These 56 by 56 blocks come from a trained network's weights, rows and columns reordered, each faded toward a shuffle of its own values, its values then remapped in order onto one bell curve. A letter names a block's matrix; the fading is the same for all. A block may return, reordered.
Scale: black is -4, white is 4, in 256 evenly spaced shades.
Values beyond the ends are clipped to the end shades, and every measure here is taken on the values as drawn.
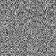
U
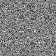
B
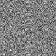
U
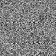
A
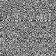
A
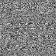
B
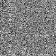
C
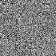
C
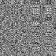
U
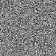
C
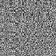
U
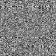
A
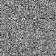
C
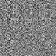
U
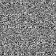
B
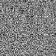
A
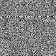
A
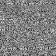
B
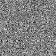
B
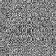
U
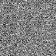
B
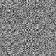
U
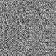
U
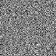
A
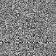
C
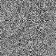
C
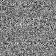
B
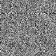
C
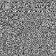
A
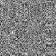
U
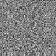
U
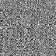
A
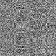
U
